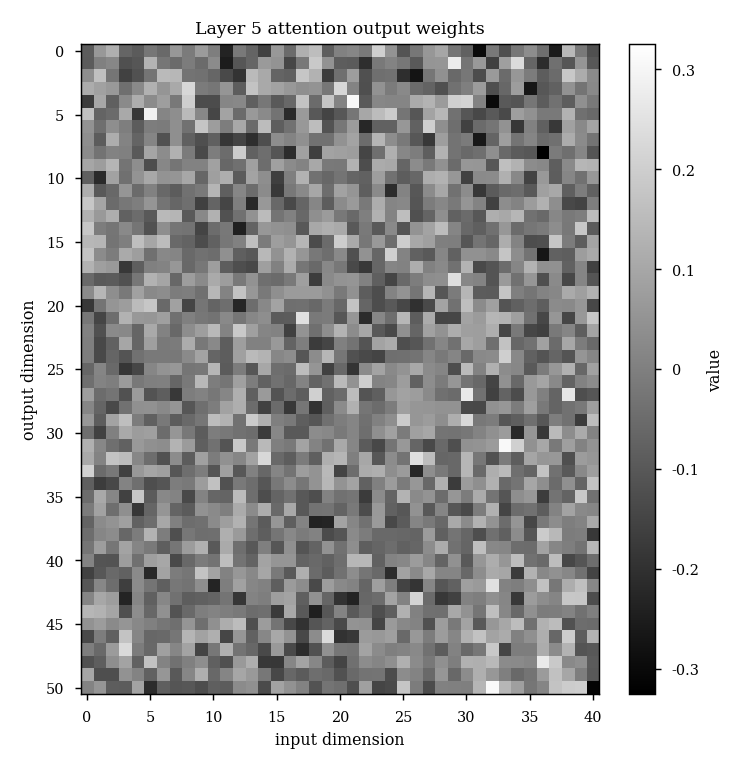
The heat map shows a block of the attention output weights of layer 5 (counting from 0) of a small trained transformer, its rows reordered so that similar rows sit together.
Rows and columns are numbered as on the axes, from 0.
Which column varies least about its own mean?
6
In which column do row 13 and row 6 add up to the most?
14
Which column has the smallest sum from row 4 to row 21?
22
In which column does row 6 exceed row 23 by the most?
18
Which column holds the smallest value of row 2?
26
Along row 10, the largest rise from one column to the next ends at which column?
2
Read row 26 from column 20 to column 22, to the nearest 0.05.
0.15 0.05 0.2
